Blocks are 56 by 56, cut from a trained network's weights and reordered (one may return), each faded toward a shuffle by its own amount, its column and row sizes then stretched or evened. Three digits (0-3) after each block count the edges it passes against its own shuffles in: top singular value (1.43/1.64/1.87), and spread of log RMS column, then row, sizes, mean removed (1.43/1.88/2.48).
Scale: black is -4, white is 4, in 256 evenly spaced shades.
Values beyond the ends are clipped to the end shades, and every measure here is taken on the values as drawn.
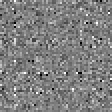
1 1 2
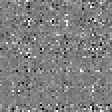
0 2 3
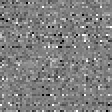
0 1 3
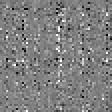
2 3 2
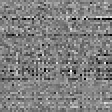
3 1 3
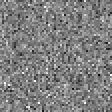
1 0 0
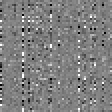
2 3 1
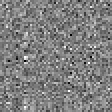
2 1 0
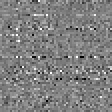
0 1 3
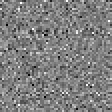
3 0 1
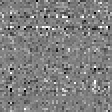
1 2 3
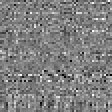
3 0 3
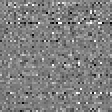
2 1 3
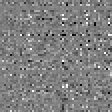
0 2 3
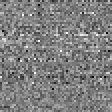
0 0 3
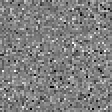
0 0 1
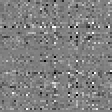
2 2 3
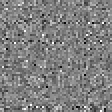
2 1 2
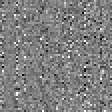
0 3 0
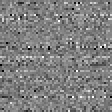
0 0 3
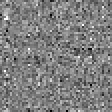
2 2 0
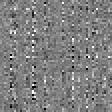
2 3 0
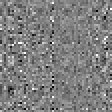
3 3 1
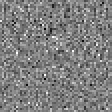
3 0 0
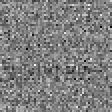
0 1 1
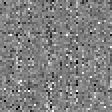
1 3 1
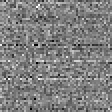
2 0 2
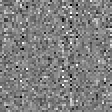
2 2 0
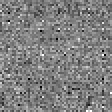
0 2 2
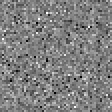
0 0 0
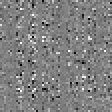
0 3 1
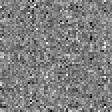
2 2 0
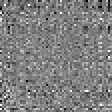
3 2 2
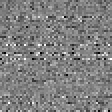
1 0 3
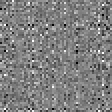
3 3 1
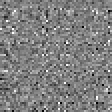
2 1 2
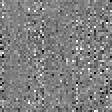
1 3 0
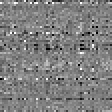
2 2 3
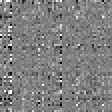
3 3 2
